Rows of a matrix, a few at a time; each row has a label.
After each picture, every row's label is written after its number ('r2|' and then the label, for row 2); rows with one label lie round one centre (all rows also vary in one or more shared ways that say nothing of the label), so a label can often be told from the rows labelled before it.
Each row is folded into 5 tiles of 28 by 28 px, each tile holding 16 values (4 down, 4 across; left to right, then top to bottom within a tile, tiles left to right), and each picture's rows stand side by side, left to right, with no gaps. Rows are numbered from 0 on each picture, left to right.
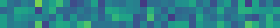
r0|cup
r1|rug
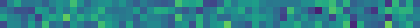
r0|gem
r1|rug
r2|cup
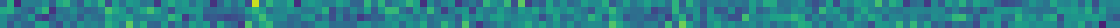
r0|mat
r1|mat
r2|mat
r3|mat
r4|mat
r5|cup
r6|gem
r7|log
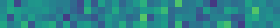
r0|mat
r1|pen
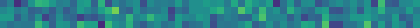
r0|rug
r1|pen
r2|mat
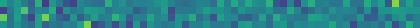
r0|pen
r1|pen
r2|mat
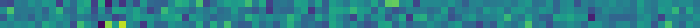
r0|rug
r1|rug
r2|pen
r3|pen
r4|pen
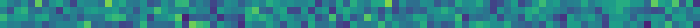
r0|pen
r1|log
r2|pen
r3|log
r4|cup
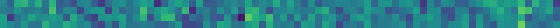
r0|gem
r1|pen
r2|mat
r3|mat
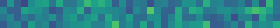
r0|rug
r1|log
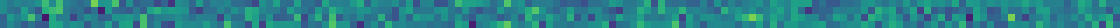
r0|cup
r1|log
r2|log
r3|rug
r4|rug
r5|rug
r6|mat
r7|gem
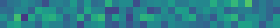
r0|mat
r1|pen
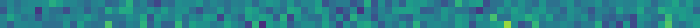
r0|cup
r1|log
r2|mat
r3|rug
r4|pen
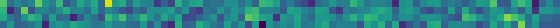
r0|pen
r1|log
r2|log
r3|cup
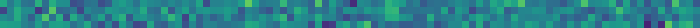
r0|cup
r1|pen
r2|pen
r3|rug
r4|gem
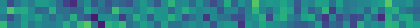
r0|rug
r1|mat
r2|pen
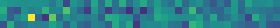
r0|gem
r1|cup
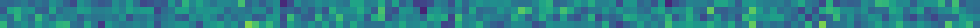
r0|log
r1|rug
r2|rug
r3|log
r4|gem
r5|cup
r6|rug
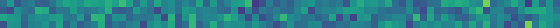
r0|mat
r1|cup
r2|pen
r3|cup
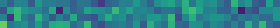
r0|log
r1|cup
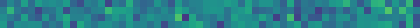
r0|cup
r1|log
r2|cup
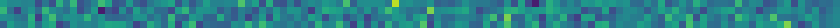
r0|cup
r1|mat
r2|mat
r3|log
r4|gem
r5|rug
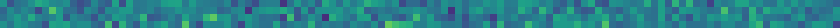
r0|cup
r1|gem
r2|rug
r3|pen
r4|mat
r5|rug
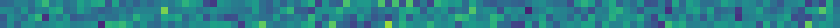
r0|rug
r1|rug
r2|mat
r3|gem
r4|gem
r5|cup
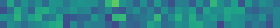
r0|mat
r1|log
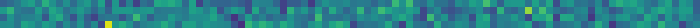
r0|rug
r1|gem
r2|log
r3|cup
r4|pen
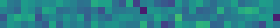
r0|cup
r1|log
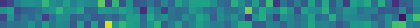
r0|rug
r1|cup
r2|rug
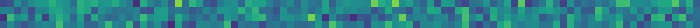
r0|rug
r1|pen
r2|mat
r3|mat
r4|mat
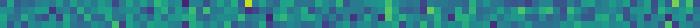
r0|log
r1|pen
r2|pen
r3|log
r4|mat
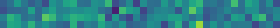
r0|cup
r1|cup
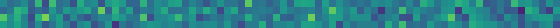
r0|pen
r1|pen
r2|cup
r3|cup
